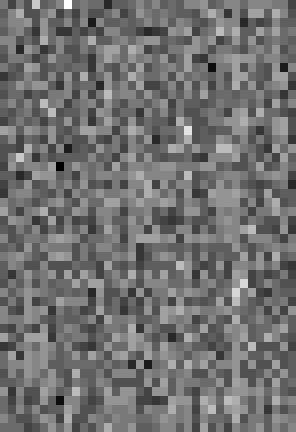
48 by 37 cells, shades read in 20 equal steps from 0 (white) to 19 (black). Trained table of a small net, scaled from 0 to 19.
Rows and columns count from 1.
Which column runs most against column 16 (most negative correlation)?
28
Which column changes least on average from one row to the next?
30
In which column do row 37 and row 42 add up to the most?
18
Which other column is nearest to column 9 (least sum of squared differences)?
26
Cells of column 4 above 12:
9
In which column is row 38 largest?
22
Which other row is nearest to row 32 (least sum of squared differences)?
40
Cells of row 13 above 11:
17
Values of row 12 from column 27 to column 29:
12 10 11
